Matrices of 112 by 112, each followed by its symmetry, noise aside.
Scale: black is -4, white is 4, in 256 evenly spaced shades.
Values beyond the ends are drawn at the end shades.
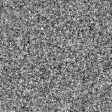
antisymmetric.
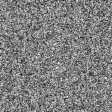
same after a half turn.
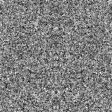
mirrored left to right.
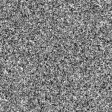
symmetric.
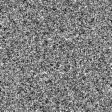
same after a half turn.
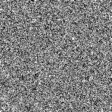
symmetric across the other diagonal.
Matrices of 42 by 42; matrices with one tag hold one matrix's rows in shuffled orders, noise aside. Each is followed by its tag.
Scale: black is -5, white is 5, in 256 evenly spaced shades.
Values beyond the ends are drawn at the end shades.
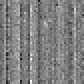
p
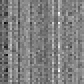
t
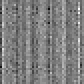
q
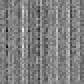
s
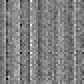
p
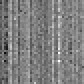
t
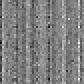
q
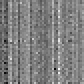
t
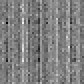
s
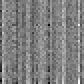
q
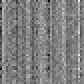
q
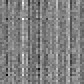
s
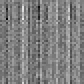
s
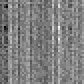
t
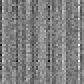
q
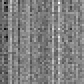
t
